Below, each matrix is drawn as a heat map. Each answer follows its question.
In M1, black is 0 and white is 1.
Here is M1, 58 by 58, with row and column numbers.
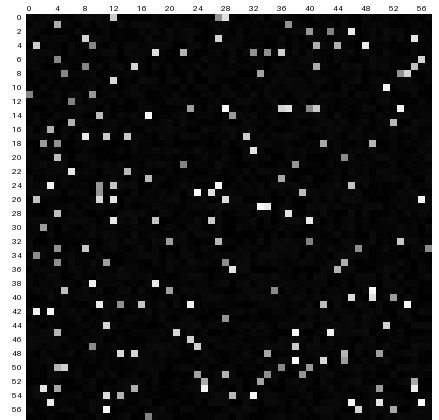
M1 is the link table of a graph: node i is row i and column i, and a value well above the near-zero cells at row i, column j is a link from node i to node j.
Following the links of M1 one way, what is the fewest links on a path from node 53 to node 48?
2
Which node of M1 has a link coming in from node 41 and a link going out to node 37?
node 13
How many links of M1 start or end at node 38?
6
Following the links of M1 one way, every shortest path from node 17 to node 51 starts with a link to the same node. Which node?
node 14
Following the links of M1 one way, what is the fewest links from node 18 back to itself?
3
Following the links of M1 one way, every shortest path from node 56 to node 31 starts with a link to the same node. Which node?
node 52
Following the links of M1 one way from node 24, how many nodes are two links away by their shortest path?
7
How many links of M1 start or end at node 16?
2
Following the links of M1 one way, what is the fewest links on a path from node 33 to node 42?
3
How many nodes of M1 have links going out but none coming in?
3
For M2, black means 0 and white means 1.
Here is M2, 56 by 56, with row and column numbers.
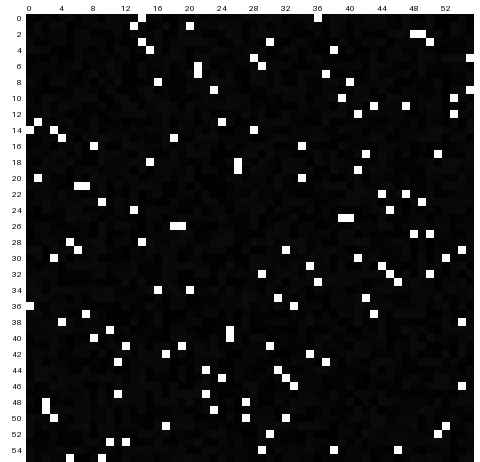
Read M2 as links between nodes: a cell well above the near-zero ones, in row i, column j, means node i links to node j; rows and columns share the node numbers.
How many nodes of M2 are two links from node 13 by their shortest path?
2
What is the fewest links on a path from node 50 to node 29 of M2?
2
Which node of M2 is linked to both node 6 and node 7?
node 21
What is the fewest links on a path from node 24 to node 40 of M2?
7
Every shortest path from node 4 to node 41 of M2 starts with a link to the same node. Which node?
node 15
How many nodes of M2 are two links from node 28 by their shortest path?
3
